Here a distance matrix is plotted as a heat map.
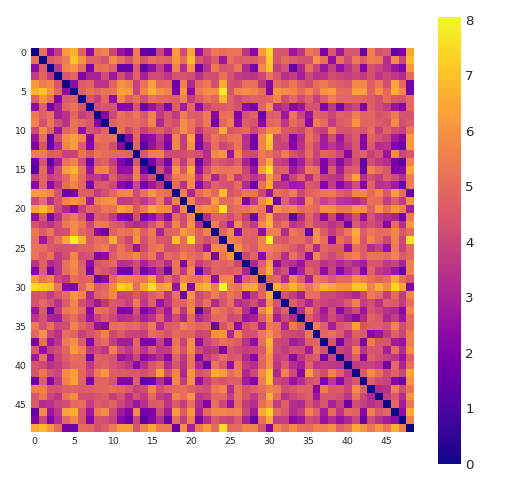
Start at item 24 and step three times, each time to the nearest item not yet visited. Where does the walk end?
45
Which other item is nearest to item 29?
8
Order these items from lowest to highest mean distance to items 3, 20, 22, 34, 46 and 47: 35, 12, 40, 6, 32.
12, 40, 6, 32, 35
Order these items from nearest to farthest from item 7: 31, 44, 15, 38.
15, 31, 38, 44
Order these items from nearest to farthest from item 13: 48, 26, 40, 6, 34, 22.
40, 22, 34, 48, 6, 26
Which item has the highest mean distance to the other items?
30
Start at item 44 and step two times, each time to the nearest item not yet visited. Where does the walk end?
43
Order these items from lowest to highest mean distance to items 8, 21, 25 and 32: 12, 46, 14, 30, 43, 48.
14, 12, 43, 46, 48, 30
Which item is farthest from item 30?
24
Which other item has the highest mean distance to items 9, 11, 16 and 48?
41
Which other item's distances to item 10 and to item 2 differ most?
11
